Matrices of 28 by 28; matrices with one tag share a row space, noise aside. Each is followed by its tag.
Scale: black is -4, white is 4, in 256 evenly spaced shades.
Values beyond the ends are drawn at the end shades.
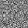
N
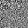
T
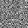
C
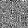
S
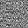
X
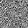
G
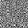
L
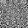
L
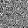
X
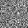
L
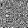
X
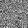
G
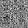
N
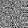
S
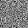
L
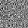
T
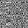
X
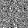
N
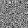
C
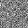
L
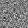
N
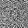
N
